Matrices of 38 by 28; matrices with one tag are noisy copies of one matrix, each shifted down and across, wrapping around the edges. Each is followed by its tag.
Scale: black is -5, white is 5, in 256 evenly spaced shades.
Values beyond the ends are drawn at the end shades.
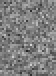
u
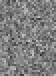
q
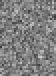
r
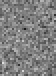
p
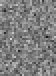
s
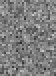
p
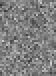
q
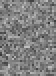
p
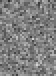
r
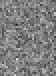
q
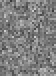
u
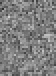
u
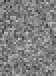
p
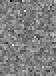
r
